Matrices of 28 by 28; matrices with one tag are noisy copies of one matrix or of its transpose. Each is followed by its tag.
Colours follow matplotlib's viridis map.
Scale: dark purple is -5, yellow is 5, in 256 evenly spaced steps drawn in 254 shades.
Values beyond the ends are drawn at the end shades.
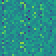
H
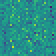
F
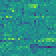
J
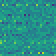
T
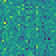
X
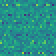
T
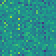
X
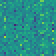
T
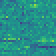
J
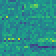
J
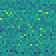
F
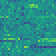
J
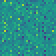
X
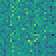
F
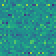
T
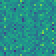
T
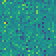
X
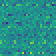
T
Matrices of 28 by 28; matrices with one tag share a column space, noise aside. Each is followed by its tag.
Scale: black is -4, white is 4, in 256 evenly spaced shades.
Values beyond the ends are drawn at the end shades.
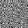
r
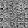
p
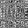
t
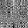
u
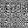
p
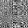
u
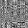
u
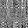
u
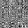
u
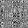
t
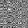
r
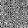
u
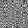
r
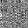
t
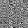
r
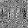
t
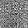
p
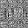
t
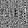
t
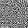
r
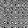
r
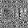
t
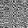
r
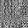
u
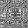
t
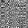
r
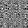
p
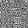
r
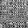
u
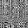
u
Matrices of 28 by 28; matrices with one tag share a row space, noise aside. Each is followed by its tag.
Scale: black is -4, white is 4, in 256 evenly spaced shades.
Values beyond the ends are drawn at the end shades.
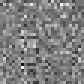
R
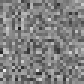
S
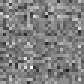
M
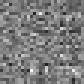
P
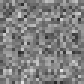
R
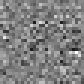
P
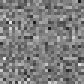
M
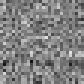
S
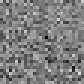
M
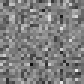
P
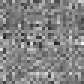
S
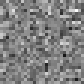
P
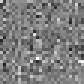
S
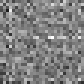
M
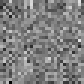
M
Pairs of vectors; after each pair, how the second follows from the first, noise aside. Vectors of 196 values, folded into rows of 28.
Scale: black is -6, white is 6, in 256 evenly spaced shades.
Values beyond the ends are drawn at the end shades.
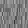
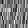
negated, scaled up.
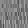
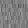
reversed, negated, shrunk.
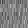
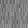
reversed, negated, shrunk.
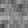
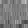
wrapped around, negated, partly zeroed.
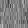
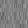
wrapped around, shrunk.
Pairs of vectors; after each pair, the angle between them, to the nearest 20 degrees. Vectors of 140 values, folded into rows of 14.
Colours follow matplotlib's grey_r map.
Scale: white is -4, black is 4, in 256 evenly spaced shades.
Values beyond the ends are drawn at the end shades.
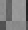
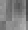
60 degrees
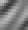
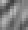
20 degrees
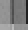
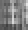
140 degrees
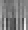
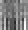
20 degrees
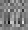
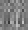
20 degrees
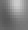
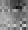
140 degrees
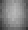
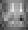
40 degrees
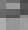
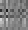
60 degrees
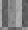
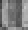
160 degrees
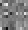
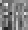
40 degrees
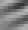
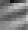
140 degrees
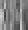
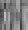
160 degrees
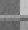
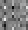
80 degrees
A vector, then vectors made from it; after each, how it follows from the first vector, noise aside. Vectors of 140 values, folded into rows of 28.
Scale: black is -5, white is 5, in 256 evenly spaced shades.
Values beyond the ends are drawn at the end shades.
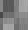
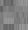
wrapped around, shrunk.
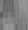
shrunk.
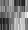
reversed, negated, scaled up.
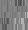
reversed, negated, partly zeroed.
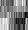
reversed, scaled up.
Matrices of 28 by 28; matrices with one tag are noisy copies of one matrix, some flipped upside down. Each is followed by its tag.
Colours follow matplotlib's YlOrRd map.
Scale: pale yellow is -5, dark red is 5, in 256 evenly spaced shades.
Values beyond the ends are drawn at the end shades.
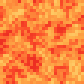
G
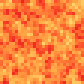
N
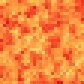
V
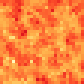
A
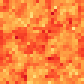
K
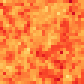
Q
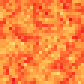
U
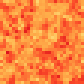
Q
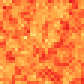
Q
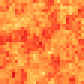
K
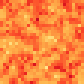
U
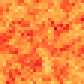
G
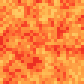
G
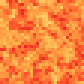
U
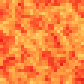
V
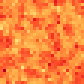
V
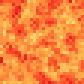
A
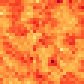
A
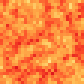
N
